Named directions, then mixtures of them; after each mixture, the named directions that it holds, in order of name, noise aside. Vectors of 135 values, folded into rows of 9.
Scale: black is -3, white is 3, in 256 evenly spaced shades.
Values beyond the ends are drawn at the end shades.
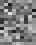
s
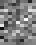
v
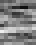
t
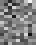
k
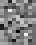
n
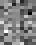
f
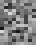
n, s.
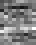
s, t.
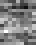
f, t.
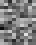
n, v.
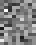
k, s, v.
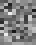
s.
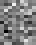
f.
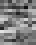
n, t, v.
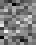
f, k, v.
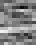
t.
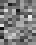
s, v.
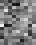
k, v.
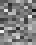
s.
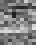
k, t.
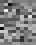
s, v.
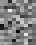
n.
